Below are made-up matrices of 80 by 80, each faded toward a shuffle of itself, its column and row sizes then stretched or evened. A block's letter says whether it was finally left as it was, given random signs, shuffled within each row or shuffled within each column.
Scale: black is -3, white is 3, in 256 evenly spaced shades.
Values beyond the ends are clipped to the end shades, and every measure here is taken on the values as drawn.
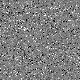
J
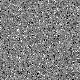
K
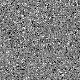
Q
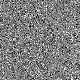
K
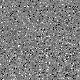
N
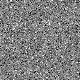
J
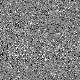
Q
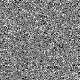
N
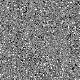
K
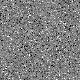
K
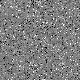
K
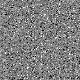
N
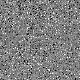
Q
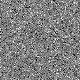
K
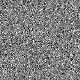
N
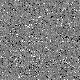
Q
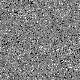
J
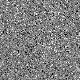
Q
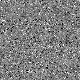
J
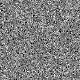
Q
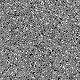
K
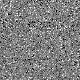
N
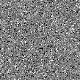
N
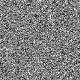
N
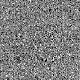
N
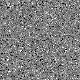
Q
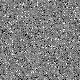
J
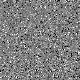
Q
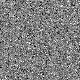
K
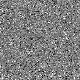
Q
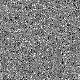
K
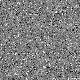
J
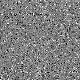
J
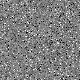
K
